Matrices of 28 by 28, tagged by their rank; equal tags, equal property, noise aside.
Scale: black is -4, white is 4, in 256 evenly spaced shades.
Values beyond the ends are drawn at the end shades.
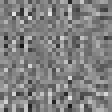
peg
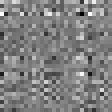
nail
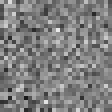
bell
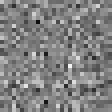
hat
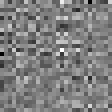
nail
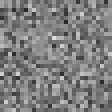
bell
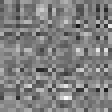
nail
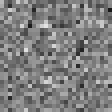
bell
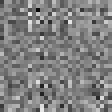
peg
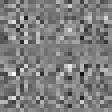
nail
